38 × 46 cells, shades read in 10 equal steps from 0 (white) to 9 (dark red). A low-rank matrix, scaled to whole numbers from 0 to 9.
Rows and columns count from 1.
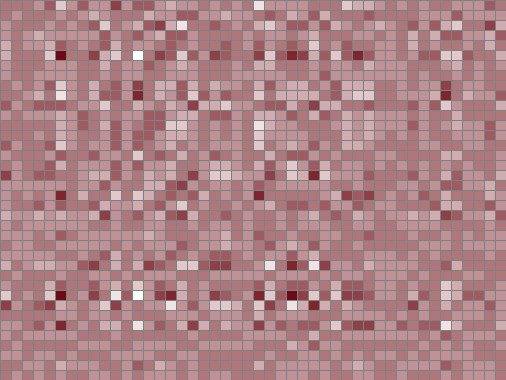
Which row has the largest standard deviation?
30
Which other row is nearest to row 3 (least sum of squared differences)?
21
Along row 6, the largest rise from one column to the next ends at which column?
6
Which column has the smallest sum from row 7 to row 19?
24
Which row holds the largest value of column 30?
27
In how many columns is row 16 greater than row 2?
18
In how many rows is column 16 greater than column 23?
12
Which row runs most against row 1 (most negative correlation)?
20
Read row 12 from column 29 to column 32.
3 6 5 3
